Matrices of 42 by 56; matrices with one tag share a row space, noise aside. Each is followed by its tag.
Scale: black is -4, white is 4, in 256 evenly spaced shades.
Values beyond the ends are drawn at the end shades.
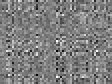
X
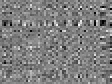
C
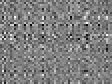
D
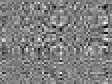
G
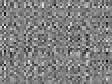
D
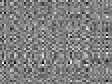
D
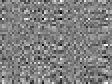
G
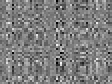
X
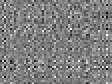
D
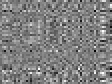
C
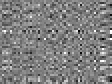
C
